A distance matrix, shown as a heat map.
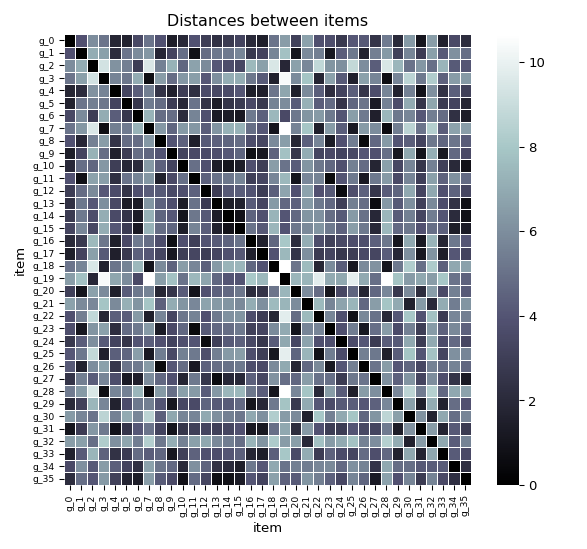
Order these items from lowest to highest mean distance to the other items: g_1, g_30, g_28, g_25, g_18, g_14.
g_14, g_1, g_25, g_18, g_28, g_30
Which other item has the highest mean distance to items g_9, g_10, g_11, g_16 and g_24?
g_19
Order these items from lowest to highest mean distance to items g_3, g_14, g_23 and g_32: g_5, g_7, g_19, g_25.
g_5, g_25, g_7, g_19
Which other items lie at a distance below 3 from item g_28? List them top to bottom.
g_3, g_7, g_18, g_22, g_25
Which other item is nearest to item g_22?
g_25
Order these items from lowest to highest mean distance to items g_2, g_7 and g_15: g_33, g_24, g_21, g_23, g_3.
g_24, g_33, g_3, g_23, g_21
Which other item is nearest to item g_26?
g_8
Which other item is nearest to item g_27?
g_13
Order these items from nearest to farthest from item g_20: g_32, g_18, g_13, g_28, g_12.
g_12, g_13, g_18, g_28, g_32
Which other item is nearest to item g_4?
g_31
